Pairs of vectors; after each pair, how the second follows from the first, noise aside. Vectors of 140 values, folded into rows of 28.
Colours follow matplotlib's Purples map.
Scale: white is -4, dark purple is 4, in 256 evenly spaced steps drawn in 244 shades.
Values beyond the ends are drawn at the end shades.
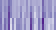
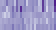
wrapped around, partly zeroed.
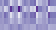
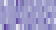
wrapped around, partly zeroed.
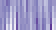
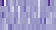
reversed, negated, partly zeroed.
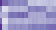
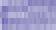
negated, shrunk.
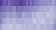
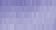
shrunk.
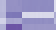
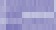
shrunk.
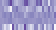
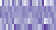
reversed.
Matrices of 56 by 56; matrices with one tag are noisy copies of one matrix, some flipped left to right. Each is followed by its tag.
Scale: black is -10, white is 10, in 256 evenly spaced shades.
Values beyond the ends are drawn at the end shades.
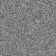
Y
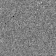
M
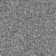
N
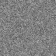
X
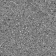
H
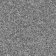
X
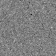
M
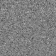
M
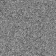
N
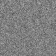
Y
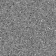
M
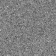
X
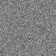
X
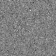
Y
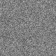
M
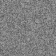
Y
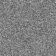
X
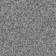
M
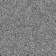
H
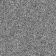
N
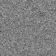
H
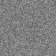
X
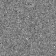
Y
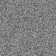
N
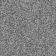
Y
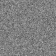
M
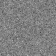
X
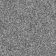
Y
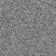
M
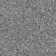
H
